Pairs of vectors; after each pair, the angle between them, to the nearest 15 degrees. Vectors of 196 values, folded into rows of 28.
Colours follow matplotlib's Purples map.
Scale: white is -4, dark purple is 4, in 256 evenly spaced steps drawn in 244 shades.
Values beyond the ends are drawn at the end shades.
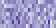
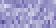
45 degrees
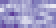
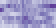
165 degrees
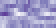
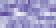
15 degrees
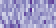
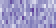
120 degrees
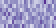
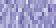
75 degrees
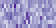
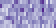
75 degrees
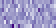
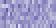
105 degrees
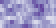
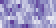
30 degrees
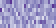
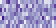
75 degrees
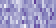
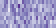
90 degrees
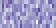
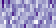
45 degrees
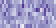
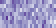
90 degrees
